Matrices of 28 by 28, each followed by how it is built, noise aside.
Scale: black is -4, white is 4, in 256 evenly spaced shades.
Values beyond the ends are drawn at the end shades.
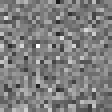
low rank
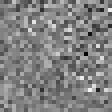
upper triangular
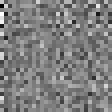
low rank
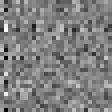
low rank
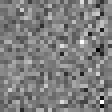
uneven columns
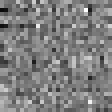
low rank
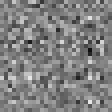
low rank
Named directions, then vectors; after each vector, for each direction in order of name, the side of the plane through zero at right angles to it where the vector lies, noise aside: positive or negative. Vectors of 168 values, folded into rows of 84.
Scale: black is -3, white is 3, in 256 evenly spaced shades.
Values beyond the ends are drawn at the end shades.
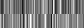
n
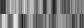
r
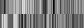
negative, positive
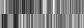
positive, negative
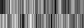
positive, positive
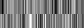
positive, positive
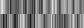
negative, negative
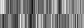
negative, negative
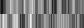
positive, positive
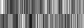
negative, negative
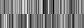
negative, positive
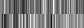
positive, negative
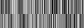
positive, positive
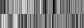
negative, positive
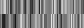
negative, negative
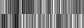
positive, negative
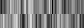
positive, positive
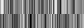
negative, negative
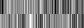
positive, positive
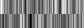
negative, negative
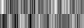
negative, negative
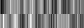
positive, positive
